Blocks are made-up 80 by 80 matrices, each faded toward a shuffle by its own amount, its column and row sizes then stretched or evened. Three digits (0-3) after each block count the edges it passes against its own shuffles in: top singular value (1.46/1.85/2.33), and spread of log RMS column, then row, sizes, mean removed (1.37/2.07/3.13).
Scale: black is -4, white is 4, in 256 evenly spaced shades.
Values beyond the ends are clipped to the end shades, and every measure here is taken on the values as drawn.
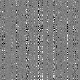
3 3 1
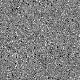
1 1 0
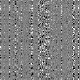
3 3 0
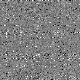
0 1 2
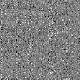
2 2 0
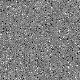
0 1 0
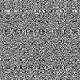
3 1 2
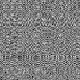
3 0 2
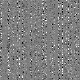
0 3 0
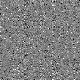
2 1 0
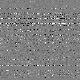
1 1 3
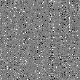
1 2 0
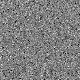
1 0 0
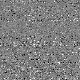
0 0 2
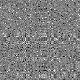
3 1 1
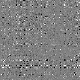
2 2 2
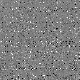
0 1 2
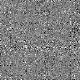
0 2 2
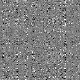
2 2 1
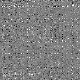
1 2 2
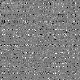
2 1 2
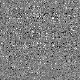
1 1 2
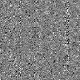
2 2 0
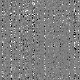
0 3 1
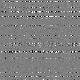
3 1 3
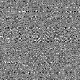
2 0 2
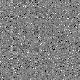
2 0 1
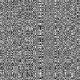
3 3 0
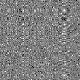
3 1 1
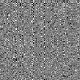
3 2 1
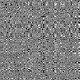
3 2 2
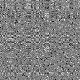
3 0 1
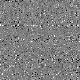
2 1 2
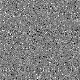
1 0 1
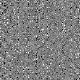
2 2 0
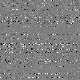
1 0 3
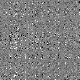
1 2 2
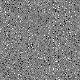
0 2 0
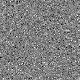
1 0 1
